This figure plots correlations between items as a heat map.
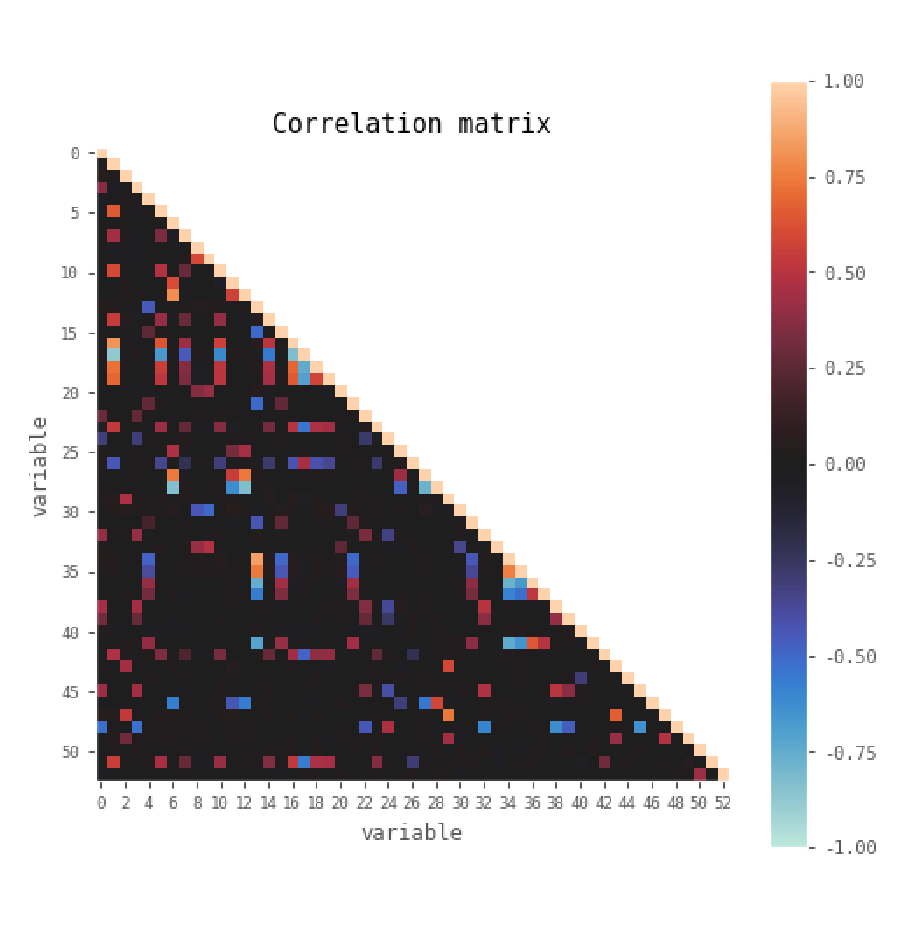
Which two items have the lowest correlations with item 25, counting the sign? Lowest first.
28, 46
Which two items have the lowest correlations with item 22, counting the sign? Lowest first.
48, 24
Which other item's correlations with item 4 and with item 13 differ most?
34
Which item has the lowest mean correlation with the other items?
17
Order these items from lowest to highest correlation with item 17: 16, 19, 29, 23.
16, 19, 23, 29
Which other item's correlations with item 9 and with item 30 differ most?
8
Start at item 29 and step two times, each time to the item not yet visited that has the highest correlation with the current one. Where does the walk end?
43
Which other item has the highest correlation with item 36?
41
